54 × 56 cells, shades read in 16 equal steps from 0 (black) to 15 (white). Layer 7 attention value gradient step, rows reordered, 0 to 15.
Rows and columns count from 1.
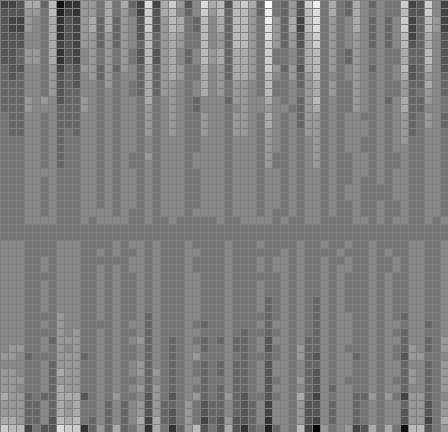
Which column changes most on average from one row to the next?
25
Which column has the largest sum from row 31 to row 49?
8
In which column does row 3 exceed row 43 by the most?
34
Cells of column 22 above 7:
28
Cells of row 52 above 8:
13
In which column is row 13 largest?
40
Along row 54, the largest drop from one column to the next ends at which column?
11
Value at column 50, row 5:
8
